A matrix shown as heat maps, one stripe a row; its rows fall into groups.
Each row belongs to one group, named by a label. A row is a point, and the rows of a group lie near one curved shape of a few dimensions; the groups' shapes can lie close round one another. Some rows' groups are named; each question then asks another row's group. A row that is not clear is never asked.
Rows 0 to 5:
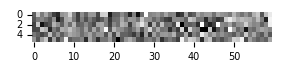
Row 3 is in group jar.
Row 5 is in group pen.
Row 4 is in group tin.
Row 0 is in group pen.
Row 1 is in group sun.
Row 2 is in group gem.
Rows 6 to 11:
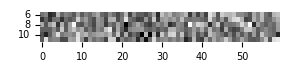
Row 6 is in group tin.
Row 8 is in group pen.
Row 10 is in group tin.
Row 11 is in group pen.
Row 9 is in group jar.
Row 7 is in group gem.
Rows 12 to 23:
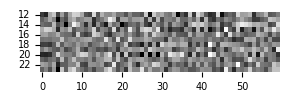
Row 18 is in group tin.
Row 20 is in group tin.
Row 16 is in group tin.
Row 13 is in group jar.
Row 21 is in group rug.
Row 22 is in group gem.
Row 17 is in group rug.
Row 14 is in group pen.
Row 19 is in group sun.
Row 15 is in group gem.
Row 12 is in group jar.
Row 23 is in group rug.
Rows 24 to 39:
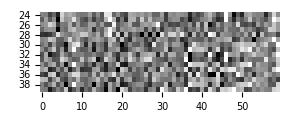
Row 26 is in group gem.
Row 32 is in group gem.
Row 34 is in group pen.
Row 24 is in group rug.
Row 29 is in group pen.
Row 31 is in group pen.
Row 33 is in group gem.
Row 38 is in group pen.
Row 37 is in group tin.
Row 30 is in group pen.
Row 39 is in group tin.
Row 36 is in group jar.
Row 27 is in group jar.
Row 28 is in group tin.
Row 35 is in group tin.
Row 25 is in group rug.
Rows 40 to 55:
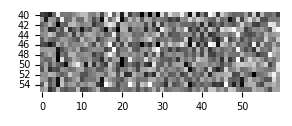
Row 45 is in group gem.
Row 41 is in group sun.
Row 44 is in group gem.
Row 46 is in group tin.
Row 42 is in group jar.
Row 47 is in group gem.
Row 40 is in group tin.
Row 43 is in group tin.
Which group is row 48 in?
jar
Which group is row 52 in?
pen
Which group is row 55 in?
tin
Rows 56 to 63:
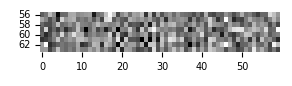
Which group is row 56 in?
jar
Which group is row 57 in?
rug
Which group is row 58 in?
tin
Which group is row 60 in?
jar
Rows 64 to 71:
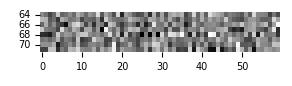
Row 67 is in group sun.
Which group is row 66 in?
pen
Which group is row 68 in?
tin
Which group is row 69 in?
tin
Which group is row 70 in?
gem
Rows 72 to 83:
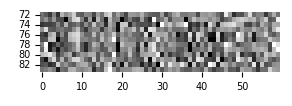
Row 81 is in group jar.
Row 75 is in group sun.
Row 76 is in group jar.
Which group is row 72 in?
rug
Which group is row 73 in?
pen
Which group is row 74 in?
tin
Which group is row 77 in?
jar
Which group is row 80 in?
gem
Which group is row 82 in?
tin
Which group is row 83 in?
jar
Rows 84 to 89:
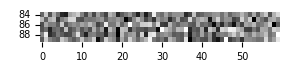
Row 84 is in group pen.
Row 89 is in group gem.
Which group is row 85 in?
pen
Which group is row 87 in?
tin
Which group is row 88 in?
sun
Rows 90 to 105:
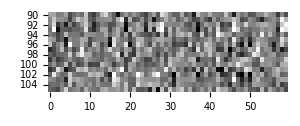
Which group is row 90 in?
tin
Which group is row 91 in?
pen
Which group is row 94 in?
tin
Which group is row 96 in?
sun
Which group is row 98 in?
jar
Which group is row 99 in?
gem
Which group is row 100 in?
tin
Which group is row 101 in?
jar
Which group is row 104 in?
rug
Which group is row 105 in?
tin
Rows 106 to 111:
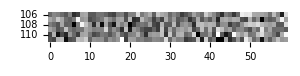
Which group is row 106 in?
sun
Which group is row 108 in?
pen
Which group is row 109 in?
tin
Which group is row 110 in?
gem
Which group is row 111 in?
jar
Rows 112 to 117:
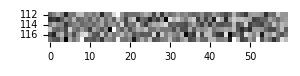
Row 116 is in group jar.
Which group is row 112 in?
jar
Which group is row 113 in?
tin
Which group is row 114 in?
gem
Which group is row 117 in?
rug
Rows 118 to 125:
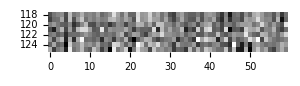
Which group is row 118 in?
rug
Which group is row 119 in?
rug
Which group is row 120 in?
sun
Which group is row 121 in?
jar
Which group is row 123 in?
pen
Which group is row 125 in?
sun
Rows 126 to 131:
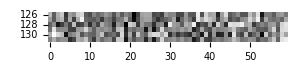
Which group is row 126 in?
pen
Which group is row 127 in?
pen
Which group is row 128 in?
tin
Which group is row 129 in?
pen
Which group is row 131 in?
pen
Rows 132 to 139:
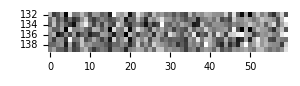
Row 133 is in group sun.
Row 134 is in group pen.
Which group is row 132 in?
sun
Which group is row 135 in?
sun
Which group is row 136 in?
tin
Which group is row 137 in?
sun
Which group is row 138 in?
sun
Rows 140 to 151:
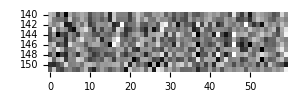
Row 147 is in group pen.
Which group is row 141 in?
sun
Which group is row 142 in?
gem
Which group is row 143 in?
pen
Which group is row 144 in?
gem
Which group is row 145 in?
jar
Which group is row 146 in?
rug
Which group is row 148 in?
gem
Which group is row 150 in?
tin
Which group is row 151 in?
sun
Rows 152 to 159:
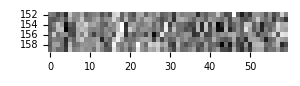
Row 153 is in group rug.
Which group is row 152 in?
rug
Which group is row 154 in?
jar
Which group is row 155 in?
jar
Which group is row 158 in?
rug
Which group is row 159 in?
rug
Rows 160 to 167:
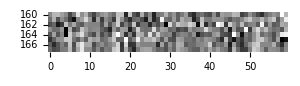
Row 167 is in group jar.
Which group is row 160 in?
pen
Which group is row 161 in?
pen
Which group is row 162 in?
tin
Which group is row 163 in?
sun
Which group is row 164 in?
rug
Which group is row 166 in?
jar
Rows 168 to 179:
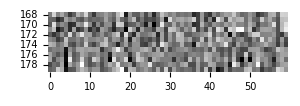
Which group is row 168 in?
pen
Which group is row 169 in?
tin
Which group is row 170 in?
pen
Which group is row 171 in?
tin
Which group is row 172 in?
jar
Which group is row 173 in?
tin
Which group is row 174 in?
tin
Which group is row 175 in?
jar
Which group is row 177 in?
sun
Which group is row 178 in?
rug
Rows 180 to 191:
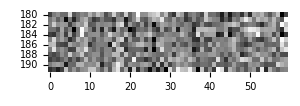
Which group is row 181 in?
sun
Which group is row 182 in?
pen
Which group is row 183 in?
pen
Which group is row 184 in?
rug
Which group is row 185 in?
pen
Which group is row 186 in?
sun
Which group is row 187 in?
pen
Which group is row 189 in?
gem
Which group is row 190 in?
jar
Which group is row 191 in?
tin
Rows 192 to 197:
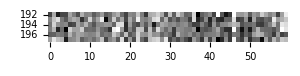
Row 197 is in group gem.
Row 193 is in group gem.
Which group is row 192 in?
gem
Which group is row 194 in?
pen
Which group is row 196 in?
rug
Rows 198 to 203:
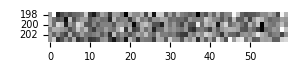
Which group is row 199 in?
sun
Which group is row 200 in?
pen
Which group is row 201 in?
pen
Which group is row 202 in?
sun
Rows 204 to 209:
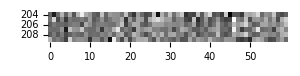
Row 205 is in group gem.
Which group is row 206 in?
gem
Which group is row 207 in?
rug
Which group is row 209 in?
sun
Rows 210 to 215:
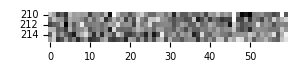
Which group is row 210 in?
sun
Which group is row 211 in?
gem
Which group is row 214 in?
pen
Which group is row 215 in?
tin
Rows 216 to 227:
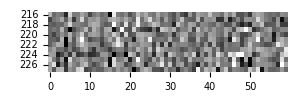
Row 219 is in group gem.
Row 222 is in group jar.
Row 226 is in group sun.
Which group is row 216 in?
sun
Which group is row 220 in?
rug
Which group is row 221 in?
rug
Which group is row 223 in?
sun
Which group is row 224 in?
tin
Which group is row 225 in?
sun
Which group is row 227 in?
pen
